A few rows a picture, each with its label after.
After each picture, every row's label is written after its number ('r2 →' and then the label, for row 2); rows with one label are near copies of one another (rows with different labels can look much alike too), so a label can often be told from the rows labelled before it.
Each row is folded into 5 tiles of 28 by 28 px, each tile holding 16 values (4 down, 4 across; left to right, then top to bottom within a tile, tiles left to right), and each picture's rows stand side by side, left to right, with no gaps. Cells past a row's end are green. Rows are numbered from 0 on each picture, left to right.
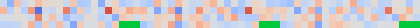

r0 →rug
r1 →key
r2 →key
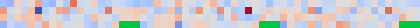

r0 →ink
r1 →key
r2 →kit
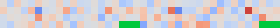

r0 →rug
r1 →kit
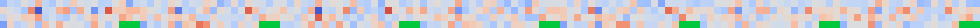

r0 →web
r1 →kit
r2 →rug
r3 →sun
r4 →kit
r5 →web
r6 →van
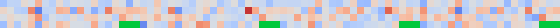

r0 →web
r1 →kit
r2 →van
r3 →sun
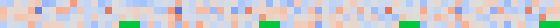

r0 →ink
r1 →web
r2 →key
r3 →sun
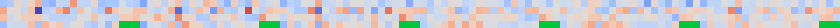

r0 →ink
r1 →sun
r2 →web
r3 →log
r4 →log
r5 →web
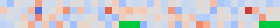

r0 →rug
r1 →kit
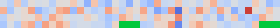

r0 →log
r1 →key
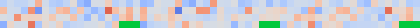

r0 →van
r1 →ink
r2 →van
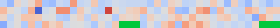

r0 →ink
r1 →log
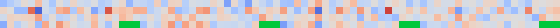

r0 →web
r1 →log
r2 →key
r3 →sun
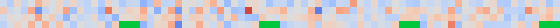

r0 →rug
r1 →key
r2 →ink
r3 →van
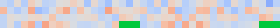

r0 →log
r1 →log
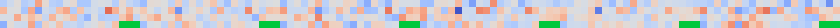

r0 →van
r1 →sun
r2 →sun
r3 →ink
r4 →ink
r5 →log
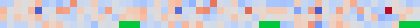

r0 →ink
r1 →ink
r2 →key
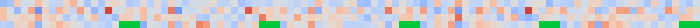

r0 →key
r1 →kit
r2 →van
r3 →key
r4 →log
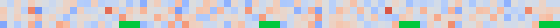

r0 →kit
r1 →sun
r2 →key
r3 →van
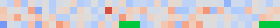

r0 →kit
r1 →log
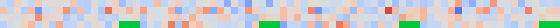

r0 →rug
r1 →log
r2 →kit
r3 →ink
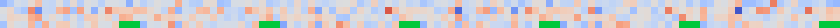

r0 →web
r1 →van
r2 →kit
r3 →web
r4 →kit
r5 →ink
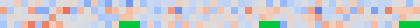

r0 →log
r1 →web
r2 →web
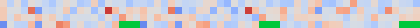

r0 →kit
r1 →kit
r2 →ink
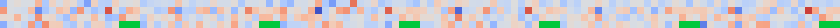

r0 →sun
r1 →web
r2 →ink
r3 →rug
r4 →web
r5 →kit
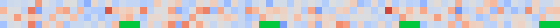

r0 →van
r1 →log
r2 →kit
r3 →sun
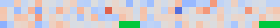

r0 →key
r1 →ink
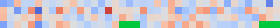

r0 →key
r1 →log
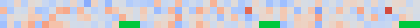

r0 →log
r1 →key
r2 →key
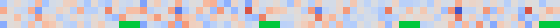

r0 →sun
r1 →sun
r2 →rug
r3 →rug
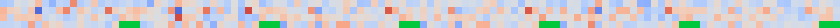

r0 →ink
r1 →rug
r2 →kit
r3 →kit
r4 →van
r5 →van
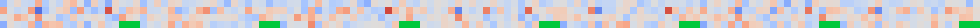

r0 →sun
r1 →log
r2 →van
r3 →rug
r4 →kit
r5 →sun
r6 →web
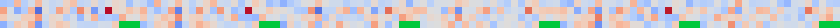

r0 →key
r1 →key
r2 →web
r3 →rug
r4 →key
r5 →van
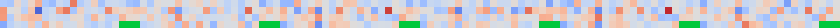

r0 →ink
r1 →rug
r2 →key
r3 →web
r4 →key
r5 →sun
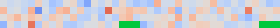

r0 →van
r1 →key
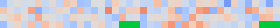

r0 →sun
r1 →log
